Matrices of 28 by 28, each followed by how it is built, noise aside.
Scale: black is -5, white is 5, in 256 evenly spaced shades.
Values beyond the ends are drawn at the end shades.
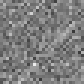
Hankel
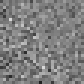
lower triangular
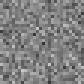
repeating rows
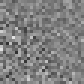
lower triangular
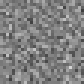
repeating rows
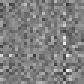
low rank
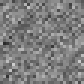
Hankel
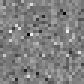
sparse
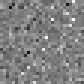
sparse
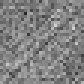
Hankel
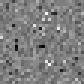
sparse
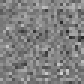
low rank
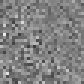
lower triangular
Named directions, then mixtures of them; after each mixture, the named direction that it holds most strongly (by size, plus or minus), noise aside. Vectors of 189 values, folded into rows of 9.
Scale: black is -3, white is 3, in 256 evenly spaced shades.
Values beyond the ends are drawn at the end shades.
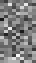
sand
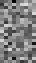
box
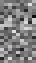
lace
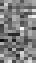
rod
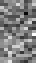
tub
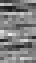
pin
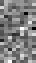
rod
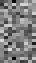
box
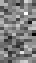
tub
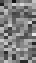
box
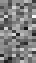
sand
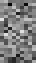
sand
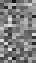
box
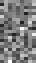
rod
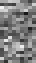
pin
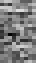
pin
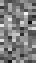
rod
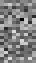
lace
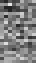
pin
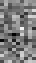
rod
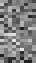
rod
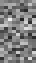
lace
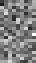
tub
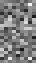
lace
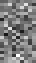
sand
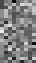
box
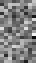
tub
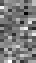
tub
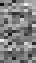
box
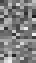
tub
